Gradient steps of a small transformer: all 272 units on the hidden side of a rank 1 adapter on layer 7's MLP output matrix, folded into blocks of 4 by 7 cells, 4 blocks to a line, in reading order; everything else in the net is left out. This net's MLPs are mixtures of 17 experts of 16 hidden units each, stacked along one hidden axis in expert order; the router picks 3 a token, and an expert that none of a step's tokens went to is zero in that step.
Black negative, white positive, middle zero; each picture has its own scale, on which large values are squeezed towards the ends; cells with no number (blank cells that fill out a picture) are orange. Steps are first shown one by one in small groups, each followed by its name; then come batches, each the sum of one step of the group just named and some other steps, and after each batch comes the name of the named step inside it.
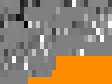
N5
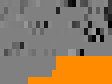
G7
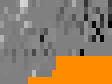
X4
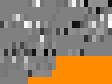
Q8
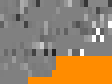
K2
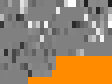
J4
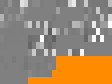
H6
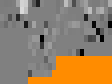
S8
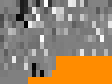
N5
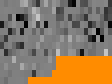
G7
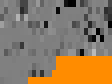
G7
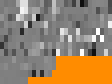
K2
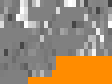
J4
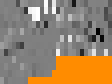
G7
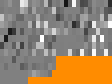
H6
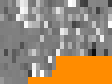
J4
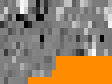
S8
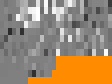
Q8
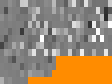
H6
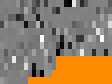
N5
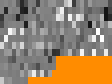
K2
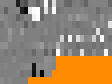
K2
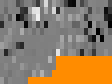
G7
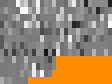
Q8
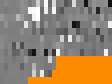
Q8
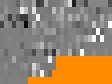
K2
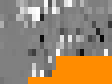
S8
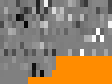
K2
